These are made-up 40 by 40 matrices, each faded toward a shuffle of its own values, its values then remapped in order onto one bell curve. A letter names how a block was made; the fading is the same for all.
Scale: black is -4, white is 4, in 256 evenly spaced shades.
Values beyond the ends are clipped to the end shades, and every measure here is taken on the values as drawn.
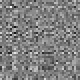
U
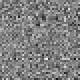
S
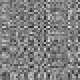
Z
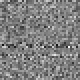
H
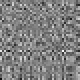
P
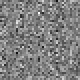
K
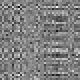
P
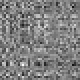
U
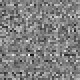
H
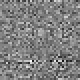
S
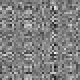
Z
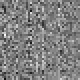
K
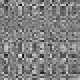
P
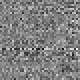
S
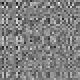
Z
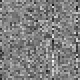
K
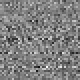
H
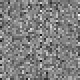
K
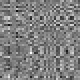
Z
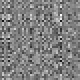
Z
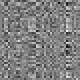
P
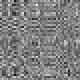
U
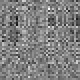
U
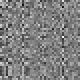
Z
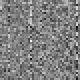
K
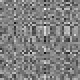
Z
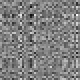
Z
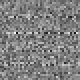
H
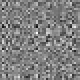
U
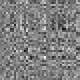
U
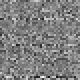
H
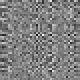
P
